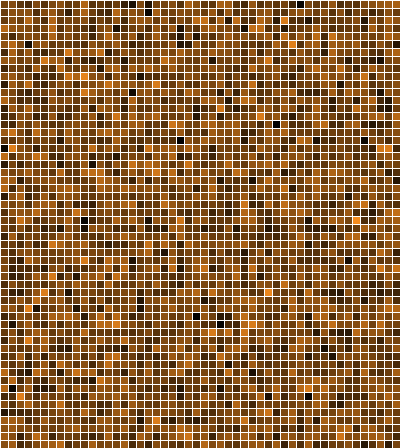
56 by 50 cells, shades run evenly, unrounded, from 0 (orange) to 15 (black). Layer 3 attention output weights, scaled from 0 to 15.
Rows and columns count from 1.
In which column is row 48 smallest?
13
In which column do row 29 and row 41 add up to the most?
28
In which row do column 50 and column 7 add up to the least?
31
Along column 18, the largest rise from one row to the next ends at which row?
10
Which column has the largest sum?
18
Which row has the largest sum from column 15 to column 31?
29
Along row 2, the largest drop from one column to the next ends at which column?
20
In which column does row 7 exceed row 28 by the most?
45
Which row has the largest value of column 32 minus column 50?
47
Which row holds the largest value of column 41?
44
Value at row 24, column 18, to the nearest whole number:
7
